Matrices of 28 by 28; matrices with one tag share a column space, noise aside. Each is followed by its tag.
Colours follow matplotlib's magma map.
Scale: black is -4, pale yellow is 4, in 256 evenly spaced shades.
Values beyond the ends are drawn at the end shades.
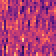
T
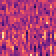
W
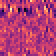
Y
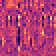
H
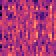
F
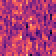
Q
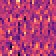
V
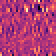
Y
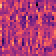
H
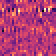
Y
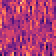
T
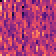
F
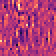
H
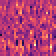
W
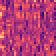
F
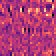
Y
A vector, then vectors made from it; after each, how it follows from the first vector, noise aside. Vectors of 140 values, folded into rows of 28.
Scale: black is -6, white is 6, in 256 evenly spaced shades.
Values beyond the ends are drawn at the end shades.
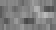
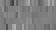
wrapped around, negated, partly zeroed.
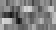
reversed, negated, scaled up.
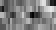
wrapped around, scaled up.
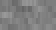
wrapped around, negated, shrunk.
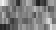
wrapped around, scaled up.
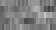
copied.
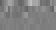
wrapped around, negated, partly zeroed.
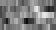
scaled up.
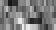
wrapped around, scaled up.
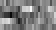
reversed, negated, scaled up.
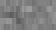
reversed, negated, shrunk.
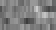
copied.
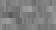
reversed, negated, shrunk.
